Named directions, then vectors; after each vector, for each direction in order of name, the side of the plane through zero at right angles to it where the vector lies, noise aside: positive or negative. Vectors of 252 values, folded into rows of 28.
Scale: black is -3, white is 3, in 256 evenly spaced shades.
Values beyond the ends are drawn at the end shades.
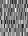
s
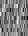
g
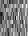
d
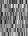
positive, positive, positive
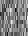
positive, negative, negative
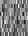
negative, negative, negative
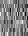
negative, positive, positive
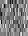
positive, negative, positive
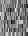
negative, positive, positive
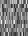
negative, negative, negative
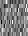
positive, negative, positive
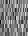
positive, positive, negative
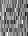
negative, positive, positive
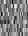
positive, positive, positive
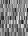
positive, positive, negative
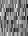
negative, positive, positive
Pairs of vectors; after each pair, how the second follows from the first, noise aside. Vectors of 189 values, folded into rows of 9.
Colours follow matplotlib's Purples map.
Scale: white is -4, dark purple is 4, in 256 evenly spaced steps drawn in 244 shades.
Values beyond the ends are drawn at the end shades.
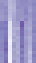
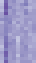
wrapped around, negated, shrunk.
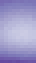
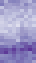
wrapped around.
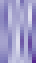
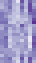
wrapped around.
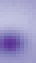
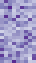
shuffled.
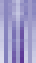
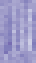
wrapped around, negated, shrunk.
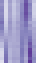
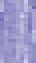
wrapped around, negated, shrunk.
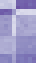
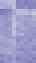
shrunk.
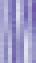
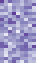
shuffled.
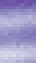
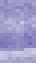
wrapped around, negated, shrunk.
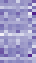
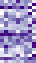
negated, scaled up.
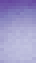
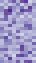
shuffled.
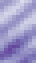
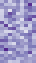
shuffled.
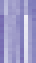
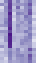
reversed, negated.
